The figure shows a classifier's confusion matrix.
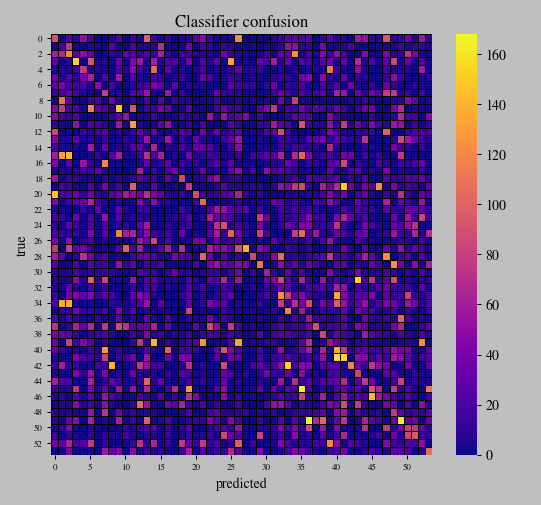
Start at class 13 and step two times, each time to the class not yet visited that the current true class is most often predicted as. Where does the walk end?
36
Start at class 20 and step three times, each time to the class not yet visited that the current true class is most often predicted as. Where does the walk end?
14
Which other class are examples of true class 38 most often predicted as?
44
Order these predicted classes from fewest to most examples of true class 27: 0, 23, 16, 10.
23, 16, 0, 10
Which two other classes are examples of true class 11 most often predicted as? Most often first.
35, 41
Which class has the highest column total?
41
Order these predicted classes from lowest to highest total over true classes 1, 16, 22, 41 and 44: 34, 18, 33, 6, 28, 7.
28, 6, 18, 33, 34, 7
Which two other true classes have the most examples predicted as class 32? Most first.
33, 28
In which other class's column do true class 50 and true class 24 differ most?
47
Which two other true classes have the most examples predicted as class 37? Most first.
49, 25
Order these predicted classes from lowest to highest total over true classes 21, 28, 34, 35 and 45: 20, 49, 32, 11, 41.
20, 49, 11, 41, 32
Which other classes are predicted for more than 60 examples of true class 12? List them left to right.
0, 32, 47
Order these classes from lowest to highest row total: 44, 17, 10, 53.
17, 10, 53, 44
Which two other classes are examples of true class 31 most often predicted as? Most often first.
43, 5
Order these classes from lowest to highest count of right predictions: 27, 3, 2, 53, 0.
0, 53, 2, 27, 3
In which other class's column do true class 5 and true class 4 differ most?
39
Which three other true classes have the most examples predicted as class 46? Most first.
19, 45, 42
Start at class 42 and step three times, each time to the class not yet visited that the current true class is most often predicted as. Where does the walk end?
7
